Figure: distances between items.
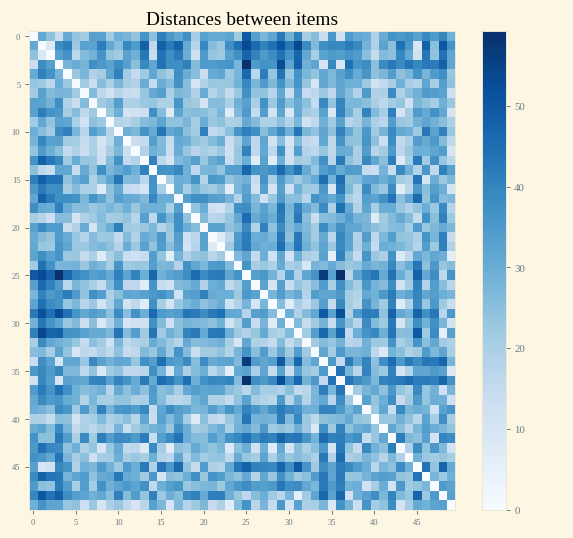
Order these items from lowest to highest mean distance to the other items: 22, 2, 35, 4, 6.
6, 35, 22, 4, 2
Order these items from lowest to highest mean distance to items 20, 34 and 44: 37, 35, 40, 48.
40, 35, 37, 48
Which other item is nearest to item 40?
19
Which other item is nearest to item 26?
13
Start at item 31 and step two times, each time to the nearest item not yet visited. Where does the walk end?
37
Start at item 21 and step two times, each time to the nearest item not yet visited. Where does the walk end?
18
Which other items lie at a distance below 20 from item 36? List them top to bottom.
0, 3, 34
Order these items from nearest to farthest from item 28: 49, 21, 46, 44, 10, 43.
43, 49, 44, 46, 21, 10
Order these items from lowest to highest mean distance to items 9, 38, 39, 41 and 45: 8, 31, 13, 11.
11, 8, 13, 31
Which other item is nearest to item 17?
27
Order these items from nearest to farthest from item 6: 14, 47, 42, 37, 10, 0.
10, 0, 37, 14, 47, 42
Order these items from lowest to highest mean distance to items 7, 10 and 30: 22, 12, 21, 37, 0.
12, 21, 22, 37, 0
